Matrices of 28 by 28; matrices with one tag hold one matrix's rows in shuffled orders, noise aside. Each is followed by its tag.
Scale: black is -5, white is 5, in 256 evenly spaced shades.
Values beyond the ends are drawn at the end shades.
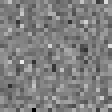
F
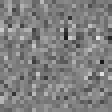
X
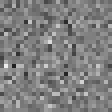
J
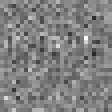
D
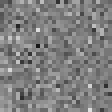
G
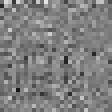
J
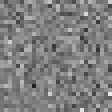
F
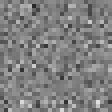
X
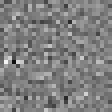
J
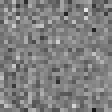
D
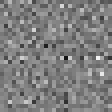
X
